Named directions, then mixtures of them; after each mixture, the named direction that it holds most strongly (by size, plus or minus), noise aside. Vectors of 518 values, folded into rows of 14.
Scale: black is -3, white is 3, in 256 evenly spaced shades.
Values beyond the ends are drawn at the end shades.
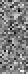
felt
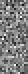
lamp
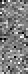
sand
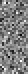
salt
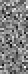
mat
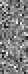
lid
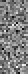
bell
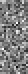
bell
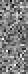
lamp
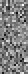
lamp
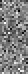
felt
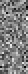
mat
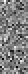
salt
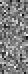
lid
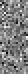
lid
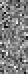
lid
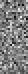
felt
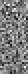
mat
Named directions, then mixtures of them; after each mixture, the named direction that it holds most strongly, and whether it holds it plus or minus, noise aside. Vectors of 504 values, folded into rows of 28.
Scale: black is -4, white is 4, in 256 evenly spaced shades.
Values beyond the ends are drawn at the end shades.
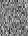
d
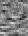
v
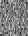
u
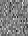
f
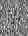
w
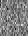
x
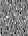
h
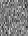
d, minus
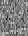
u, minus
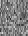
x, minus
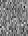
x, plus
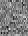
f, minus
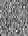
f, minus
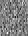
f, plus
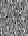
h, minus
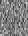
u, minus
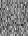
x, minus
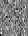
h, minus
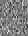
f, plus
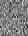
f, plus
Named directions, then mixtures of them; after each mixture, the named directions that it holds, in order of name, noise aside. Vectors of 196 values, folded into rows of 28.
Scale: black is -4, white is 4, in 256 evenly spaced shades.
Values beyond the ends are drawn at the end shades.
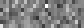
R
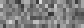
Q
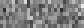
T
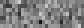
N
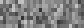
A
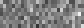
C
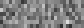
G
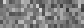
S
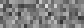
N, Q, T.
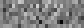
A, N, T.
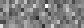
R.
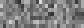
Q.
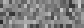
G, S.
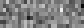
A, G, T.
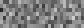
C, G.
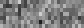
N.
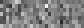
N, R.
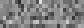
G, Q.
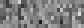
C, N.
